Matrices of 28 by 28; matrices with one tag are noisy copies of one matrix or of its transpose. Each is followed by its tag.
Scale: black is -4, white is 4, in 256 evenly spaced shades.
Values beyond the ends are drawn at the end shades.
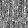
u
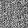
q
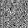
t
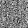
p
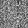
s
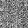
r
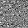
t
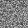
t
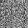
t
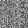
r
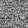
s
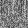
u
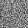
t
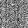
p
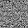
t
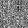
s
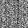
p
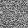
t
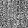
s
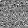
t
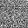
r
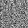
t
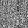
s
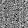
p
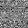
r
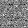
q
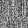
u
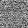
q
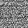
p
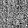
s
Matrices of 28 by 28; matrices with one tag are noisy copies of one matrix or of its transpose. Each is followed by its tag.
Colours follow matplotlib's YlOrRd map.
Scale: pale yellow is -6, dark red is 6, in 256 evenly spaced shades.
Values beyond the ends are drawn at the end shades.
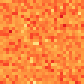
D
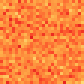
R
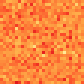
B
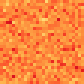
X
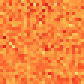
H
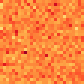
D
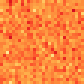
B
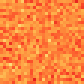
H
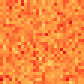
B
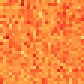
B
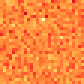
X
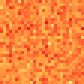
B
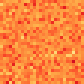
D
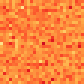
B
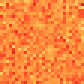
D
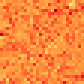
D
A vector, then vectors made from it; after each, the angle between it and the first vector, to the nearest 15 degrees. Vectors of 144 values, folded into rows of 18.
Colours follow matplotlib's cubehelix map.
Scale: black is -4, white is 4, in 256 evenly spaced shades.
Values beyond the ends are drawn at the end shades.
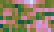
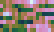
30 degrees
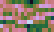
150 degrees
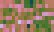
150 degrees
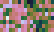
135 degrees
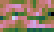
90 degrees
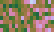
45 degrees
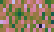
75 degrees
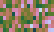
75 degrees
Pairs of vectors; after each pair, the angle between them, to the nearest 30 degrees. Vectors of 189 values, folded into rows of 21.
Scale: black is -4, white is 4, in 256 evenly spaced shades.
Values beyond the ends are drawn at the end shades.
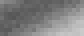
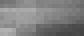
150 degrees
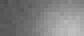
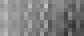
150 degrees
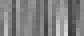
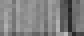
60 degrees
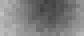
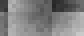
60 degrees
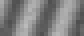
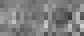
120 degrees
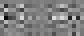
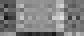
60 degrees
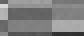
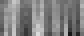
90 degrees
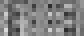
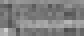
60 degrees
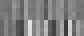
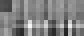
30 degrees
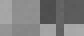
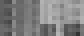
150 degrees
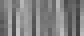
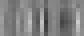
90 degrees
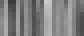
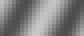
90 degrees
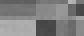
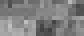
30 degrees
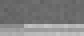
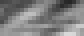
60 degrees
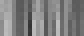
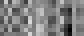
90 degrees
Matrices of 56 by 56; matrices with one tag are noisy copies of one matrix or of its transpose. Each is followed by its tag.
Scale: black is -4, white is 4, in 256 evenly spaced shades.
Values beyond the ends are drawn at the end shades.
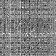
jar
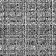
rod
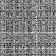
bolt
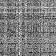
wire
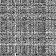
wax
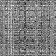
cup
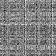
rod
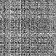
jar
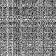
wire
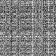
bolt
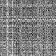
wire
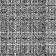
wax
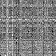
wire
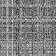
wire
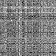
wire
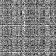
rod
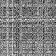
wire
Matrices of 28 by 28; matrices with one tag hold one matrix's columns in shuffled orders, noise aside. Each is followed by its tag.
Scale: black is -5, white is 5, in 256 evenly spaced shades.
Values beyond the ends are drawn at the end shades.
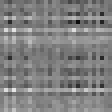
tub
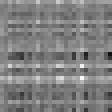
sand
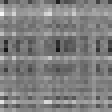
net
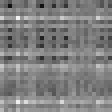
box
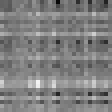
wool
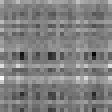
sand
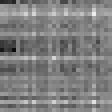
net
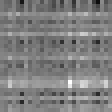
wool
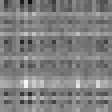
wool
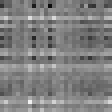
box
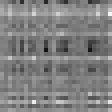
net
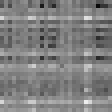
box
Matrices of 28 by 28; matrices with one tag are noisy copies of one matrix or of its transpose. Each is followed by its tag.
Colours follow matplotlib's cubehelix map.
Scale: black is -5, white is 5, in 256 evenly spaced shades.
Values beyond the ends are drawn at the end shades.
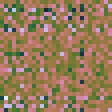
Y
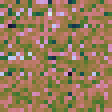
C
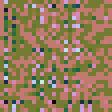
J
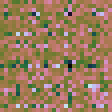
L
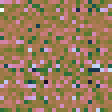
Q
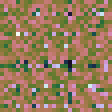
L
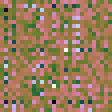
J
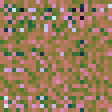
Y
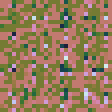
L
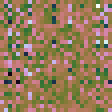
Y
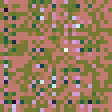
J
